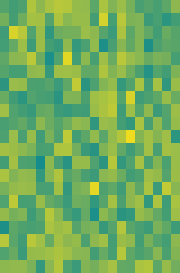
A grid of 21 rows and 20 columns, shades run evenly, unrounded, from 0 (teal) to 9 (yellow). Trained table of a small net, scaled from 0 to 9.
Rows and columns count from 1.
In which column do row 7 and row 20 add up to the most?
9
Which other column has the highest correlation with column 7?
4
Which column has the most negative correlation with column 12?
2
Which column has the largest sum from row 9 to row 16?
13
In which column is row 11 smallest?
20
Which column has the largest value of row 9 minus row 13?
12
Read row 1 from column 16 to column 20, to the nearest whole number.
2 3 2 3 5
